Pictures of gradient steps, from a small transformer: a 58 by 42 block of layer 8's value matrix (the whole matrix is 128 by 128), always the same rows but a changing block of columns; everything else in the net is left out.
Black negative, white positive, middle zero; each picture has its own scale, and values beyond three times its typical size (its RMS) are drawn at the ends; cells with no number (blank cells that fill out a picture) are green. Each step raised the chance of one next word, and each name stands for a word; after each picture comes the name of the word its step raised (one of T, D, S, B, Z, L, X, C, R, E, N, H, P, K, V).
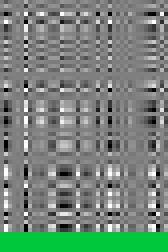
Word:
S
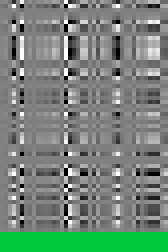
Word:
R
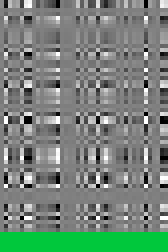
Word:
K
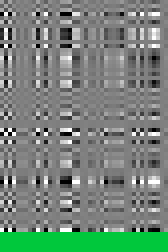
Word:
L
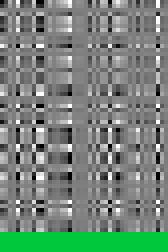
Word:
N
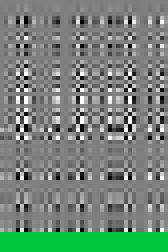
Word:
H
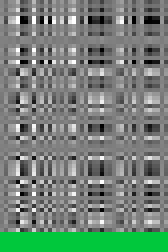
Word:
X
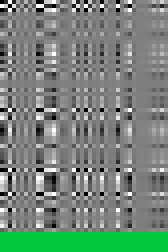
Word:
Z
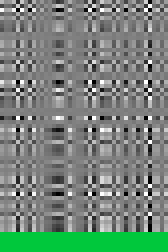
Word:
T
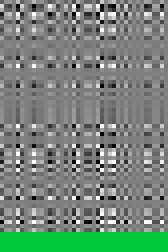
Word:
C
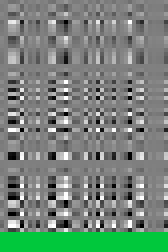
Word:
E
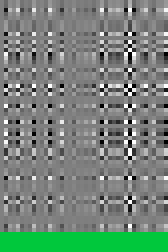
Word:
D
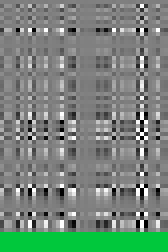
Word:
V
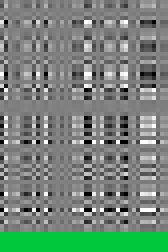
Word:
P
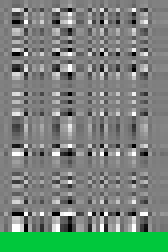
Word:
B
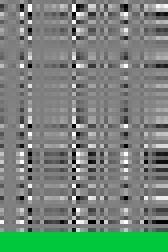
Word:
C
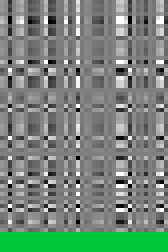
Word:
X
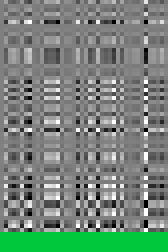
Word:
E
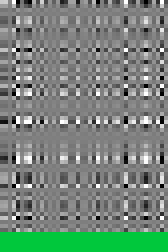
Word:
K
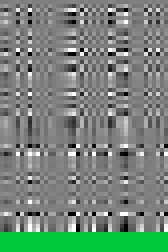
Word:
B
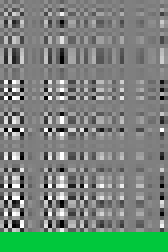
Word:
E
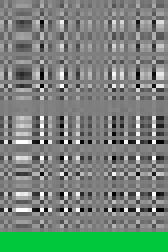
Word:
P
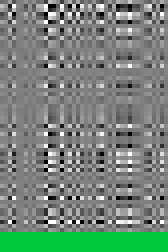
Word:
C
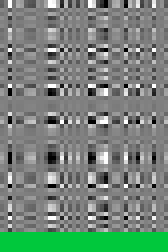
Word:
K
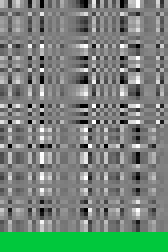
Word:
N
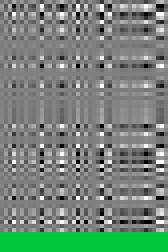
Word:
C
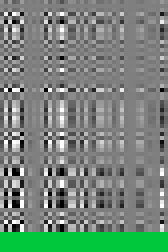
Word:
S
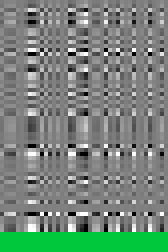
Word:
B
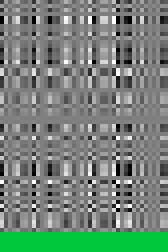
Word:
X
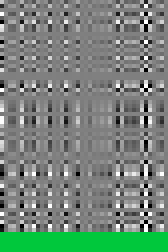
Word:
S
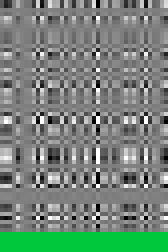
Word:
K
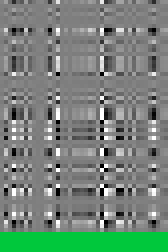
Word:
V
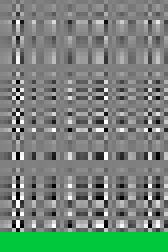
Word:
E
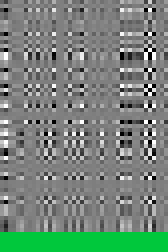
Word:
D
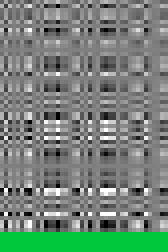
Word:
V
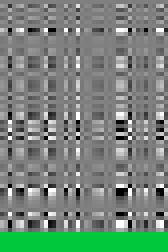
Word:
V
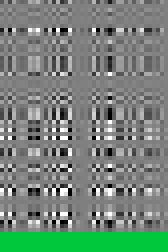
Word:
V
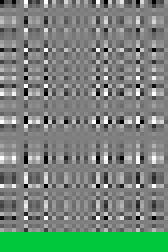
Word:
K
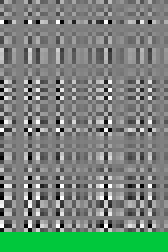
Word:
E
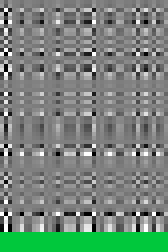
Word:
B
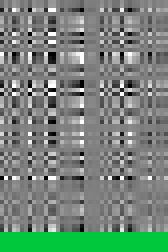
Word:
D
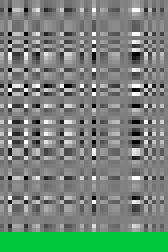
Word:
D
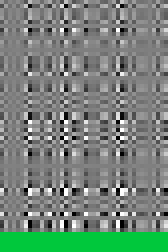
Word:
V
